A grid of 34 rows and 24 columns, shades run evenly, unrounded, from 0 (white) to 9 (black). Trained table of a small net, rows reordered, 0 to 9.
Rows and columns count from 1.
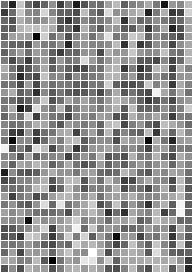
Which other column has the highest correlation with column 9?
16
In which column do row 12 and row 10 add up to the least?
20
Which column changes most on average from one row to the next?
5
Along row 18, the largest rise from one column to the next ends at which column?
19
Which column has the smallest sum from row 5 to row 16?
14
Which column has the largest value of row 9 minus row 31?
10
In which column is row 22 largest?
1
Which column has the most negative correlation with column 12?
24
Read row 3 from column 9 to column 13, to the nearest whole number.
7 6 4 5 5
